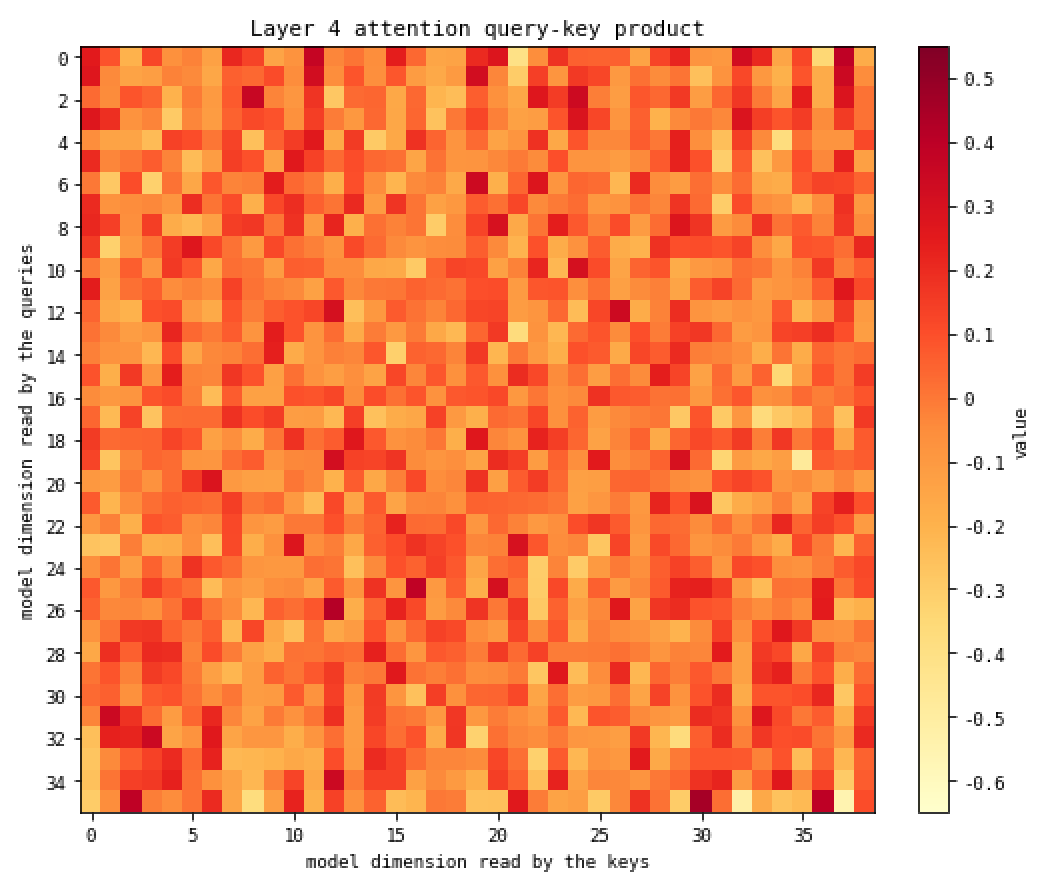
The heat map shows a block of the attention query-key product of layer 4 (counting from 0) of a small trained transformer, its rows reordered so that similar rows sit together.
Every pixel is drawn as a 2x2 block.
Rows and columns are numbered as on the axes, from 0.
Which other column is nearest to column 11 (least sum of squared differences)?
32
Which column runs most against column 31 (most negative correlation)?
7
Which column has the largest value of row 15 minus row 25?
22
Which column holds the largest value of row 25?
16
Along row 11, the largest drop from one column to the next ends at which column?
1
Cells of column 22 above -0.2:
30
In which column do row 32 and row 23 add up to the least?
0
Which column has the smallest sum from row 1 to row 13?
21
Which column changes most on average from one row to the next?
12
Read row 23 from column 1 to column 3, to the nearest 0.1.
-0.3 0 -0.2
